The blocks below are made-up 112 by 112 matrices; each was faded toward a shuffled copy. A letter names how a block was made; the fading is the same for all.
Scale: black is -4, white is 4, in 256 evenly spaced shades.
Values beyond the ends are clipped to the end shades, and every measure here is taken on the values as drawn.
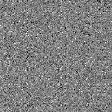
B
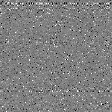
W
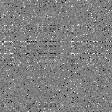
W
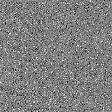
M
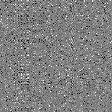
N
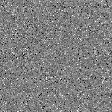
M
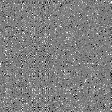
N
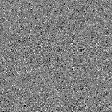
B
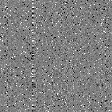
N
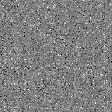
M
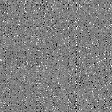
N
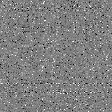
W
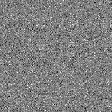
B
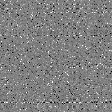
W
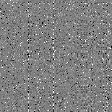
N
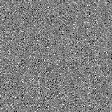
B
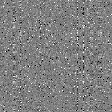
N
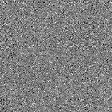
B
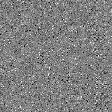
M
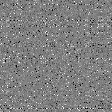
W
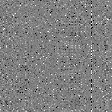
N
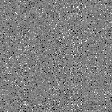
N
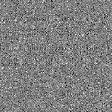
B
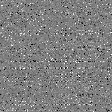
W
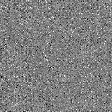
B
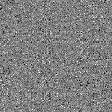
B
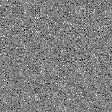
M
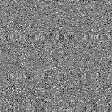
B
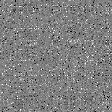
W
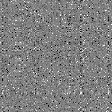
N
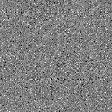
B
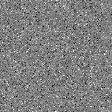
M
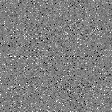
W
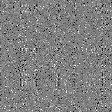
N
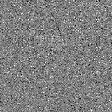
B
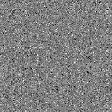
B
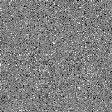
M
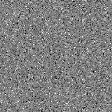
M
